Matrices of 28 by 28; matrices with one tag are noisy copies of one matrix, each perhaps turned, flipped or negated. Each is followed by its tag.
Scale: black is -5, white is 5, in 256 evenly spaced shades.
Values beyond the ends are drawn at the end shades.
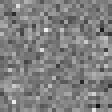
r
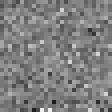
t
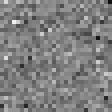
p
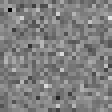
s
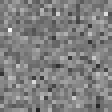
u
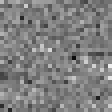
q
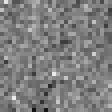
q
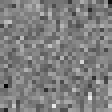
p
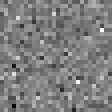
u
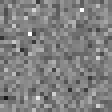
u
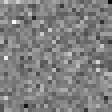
p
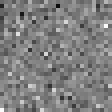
p
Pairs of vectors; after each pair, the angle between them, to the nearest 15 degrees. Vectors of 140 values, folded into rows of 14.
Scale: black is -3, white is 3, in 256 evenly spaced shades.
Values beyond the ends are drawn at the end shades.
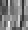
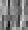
165 degrees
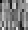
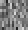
135 degrees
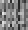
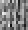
30 degrees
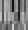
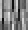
30 degrees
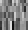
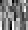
165 degrees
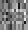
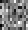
75 degrees
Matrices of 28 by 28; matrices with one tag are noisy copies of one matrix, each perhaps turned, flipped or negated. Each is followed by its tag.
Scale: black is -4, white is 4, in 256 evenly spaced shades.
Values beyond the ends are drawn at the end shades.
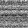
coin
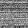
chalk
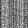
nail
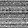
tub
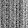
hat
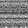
coin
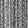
tub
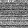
chalk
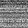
hat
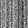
tub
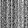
tub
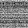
nail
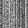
chalk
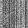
chalk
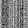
nail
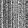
chalk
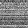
chalk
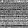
chalk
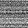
tub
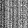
hat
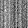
tub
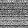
chalk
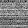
chalk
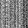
hat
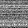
nail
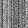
chalk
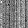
chalk
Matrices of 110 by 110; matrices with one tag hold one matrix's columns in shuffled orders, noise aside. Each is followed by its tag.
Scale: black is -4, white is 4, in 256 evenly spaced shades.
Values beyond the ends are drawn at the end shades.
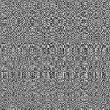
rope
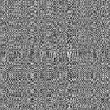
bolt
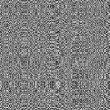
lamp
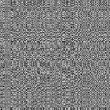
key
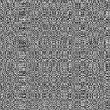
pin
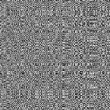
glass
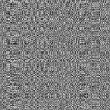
pin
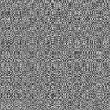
pin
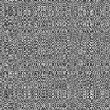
glass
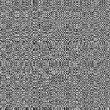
key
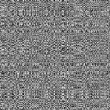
glass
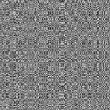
pin
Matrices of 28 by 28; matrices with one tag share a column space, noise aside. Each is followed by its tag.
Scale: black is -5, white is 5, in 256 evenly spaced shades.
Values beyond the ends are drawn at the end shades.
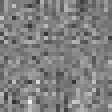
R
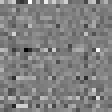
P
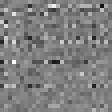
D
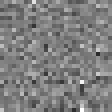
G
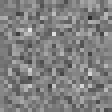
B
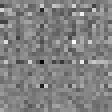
D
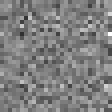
B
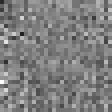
R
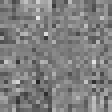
R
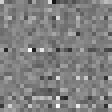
P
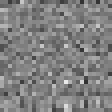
G
